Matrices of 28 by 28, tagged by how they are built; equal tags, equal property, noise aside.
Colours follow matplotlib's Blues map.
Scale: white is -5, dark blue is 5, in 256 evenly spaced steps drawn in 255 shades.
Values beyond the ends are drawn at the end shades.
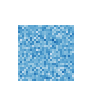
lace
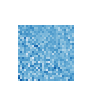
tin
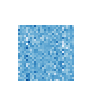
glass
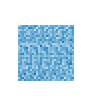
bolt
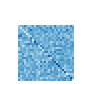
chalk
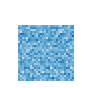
bolt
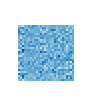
glass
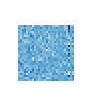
glass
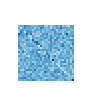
chalk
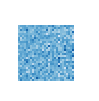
glass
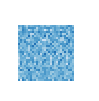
bolt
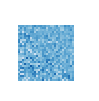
tin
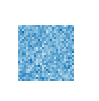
lace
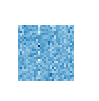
glass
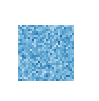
lace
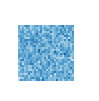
lace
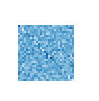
chalk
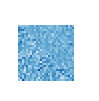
tin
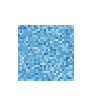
lace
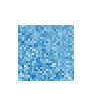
tin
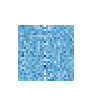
glass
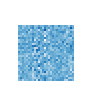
glass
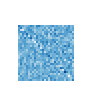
chalk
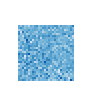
tin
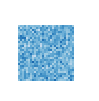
lace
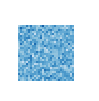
lace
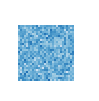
lace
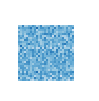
bolt
